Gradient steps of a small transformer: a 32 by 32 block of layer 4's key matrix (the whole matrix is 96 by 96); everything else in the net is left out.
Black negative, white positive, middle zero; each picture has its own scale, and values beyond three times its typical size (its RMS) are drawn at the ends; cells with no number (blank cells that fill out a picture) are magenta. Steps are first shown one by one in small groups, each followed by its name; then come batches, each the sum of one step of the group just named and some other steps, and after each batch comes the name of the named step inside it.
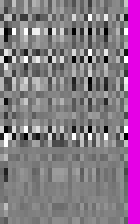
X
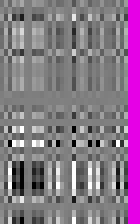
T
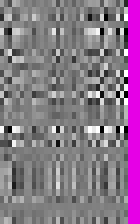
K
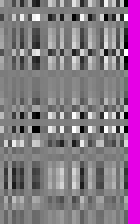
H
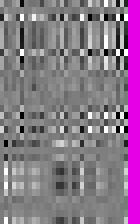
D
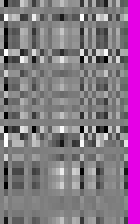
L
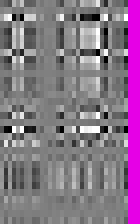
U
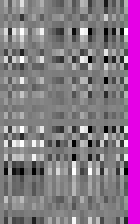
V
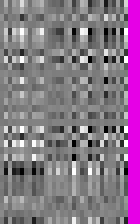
V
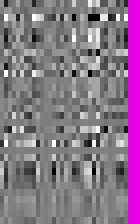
U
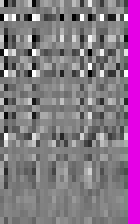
L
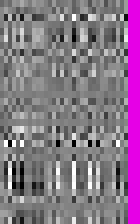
T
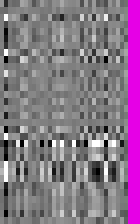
L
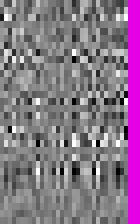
K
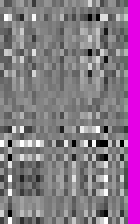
U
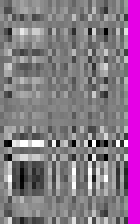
T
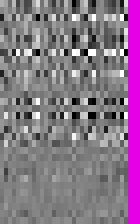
X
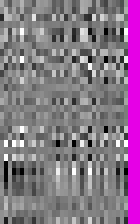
V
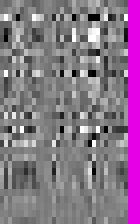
U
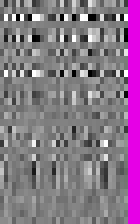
K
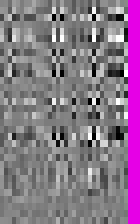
K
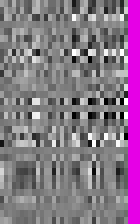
K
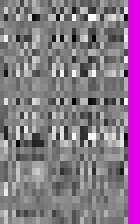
D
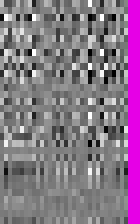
V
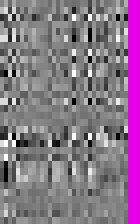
X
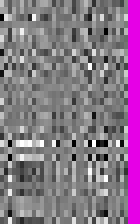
V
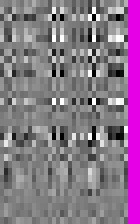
X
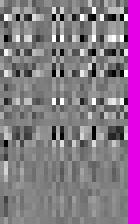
D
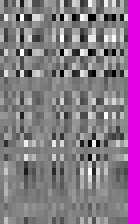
D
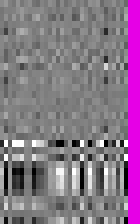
H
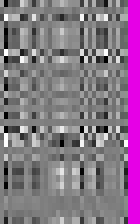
L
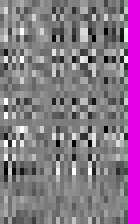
V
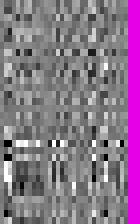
T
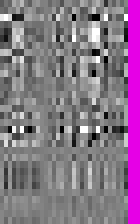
U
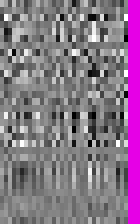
K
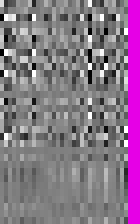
X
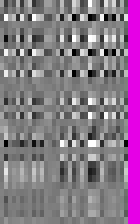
D
